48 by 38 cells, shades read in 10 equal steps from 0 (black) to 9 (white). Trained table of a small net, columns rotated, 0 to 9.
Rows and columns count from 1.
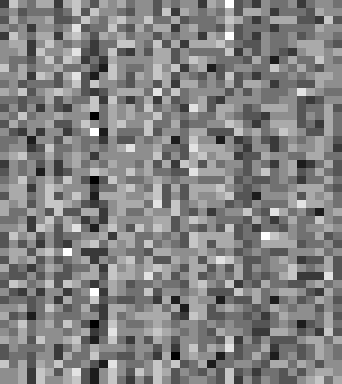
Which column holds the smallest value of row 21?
34
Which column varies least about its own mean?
16
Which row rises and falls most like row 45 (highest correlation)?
38
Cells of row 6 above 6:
5
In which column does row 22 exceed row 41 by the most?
11
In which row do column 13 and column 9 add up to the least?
30
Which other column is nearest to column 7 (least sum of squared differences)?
1
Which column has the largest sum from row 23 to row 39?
6
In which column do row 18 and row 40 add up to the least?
4
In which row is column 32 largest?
17
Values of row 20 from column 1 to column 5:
5 6 7 4 4
